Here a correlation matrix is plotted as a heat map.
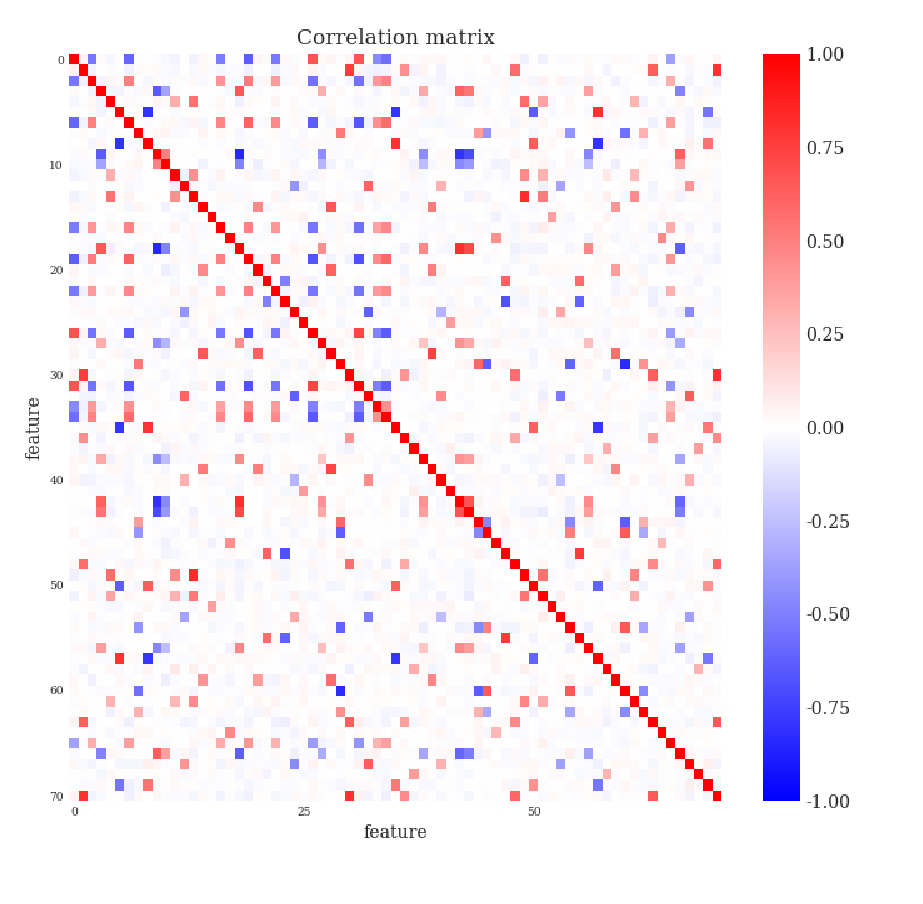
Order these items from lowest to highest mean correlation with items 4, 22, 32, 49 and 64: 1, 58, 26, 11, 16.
26, 1, 58, 16, 11
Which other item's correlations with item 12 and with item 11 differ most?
32
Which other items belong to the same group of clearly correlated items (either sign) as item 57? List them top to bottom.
5, 8, 35, 50, 69
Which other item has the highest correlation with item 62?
29
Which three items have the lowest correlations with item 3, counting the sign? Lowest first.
9, 66, 10
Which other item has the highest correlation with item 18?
42
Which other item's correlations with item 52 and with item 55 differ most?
47
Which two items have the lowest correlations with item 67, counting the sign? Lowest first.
24, 53
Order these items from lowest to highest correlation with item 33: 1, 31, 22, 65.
31, 1, 65, 22
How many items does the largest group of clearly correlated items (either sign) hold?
11
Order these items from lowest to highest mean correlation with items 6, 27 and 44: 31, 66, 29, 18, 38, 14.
31, 66, 14, 38, 18, 29
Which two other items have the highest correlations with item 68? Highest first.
37, 58
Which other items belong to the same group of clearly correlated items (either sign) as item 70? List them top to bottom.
1, 30, 36, 48, 63
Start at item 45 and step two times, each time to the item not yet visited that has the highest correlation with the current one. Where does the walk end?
54
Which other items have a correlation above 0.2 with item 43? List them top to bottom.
3, 18, 27, 38, 42, 56
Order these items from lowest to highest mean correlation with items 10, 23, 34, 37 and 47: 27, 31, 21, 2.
31, 27, 21, 2
